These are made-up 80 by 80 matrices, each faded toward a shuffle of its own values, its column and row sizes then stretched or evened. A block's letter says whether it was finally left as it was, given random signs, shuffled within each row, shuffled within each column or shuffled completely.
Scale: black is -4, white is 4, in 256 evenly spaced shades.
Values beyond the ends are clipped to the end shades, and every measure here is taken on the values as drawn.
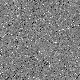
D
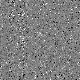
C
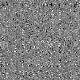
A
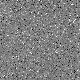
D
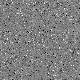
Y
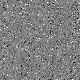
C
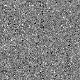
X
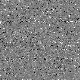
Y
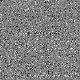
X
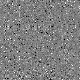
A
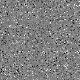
X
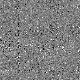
X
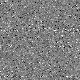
Y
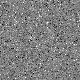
D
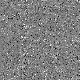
C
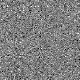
A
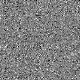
X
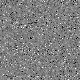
Y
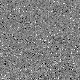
Y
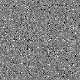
A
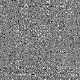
A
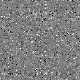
A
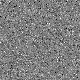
D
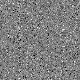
C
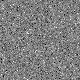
D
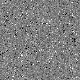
C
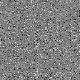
A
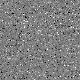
Y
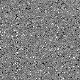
X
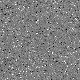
D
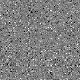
A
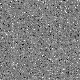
D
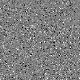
A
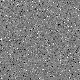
D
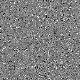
X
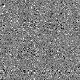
A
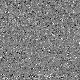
Y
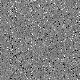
C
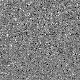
Y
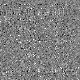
A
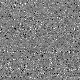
Y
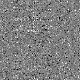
A
